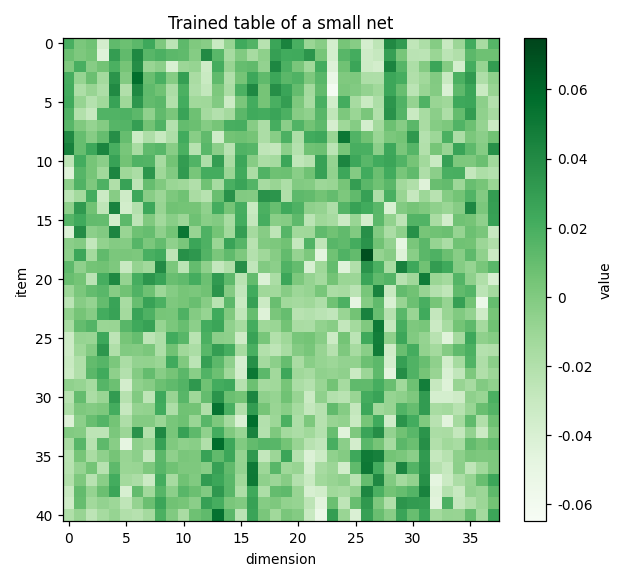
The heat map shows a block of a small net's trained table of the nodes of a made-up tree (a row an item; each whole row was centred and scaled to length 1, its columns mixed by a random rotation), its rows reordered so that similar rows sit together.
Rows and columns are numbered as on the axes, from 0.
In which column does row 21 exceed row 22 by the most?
13
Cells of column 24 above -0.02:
34
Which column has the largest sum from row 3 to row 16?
4
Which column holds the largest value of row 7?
6
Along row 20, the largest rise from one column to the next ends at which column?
31
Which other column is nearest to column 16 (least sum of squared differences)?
29
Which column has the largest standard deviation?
26
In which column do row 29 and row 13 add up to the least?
5
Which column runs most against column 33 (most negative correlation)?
16
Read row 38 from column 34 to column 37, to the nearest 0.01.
-0.03 -0.01 -0.01 0.01
